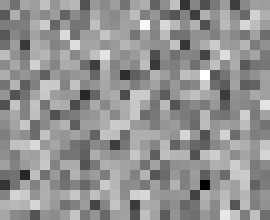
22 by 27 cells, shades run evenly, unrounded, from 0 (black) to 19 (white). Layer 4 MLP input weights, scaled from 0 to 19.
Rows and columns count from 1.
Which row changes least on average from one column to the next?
17
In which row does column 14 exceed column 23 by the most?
10
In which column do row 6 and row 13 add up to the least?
16
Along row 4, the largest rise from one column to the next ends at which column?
7
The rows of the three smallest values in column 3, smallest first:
18, 5, 9
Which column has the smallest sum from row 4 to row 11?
3
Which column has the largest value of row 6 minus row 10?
23
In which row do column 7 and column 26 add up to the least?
19
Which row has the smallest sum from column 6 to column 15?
8
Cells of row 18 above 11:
11
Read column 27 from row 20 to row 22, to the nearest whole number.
11 11 8
